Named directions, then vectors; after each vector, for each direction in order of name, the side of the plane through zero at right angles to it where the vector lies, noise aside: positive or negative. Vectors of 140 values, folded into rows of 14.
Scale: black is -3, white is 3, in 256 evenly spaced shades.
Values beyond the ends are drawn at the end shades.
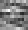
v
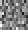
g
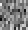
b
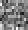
positive, positive, positive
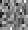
positive, negative, positive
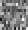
positive, positive, negative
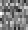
positive, positive, negative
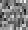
positive, negative, positive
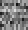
negative, negative, positive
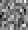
positive, negative, positive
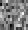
negative, negative, negative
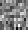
negative, negative, negative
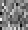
negative, negative, positive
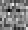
positive, negative, negative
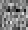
positive, negative, negative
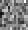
positive, negative, positive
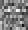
negative, positive, positive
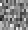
positive, positive, positive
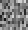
positive, negative, positive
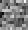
positive, negative, positive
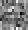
positive, positive, positive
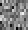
negative, negative, negative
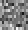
positive, positive, positive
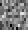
negative, negative, negative
